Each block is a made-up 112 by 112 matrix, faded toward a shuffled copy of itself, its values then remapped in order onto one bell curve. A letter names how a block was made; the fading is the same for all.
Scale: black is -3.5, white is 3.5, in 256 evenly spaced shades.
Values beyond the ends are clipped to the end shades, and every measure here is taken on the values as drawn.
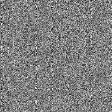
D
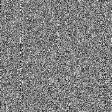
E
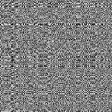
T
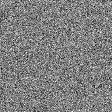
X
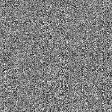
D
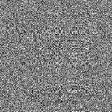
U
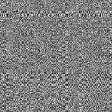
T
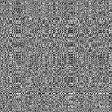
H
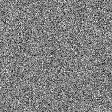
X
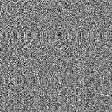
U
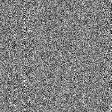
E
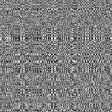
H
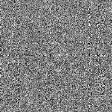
D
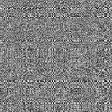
T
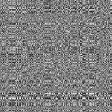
H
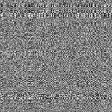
T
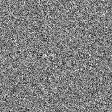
X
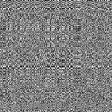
T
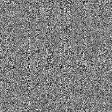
D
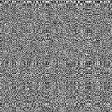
T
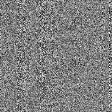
E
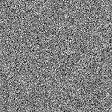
X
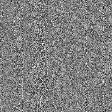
E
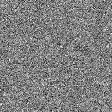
X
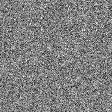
X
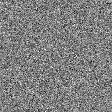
X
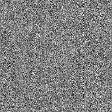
E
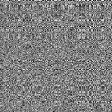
T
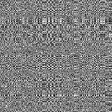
H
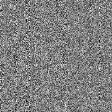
E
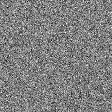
X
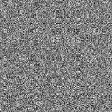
U
